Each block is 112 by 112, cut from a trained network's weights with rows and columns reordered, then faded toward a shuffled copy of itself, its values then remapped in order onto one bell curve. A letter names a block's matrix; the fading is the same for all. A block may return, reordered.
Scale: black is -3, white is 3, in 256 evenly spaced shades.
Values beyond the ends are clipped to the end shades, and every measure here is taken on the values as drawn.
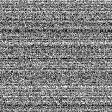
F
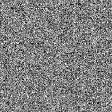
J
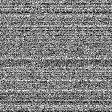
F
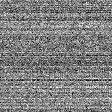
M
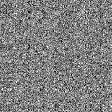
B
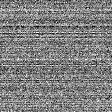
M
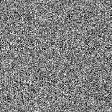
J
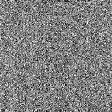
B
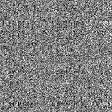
B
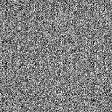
B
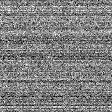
M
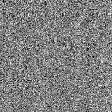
B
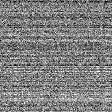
M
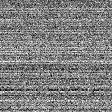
F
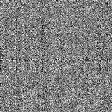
B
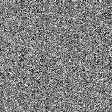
J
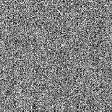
B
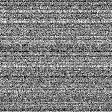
F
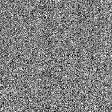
J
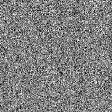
J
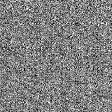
J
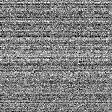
F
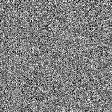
B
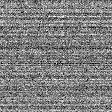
M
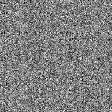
B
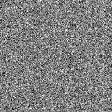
J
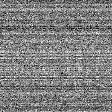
M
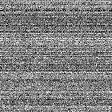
F
